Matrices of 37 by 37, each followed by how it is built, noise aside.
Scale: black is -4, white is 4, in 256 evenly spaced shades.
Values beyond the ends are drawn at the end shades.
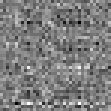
low rank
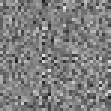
low rank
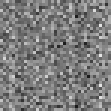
repeating rows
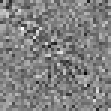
banded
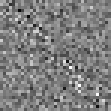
banded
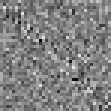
banded
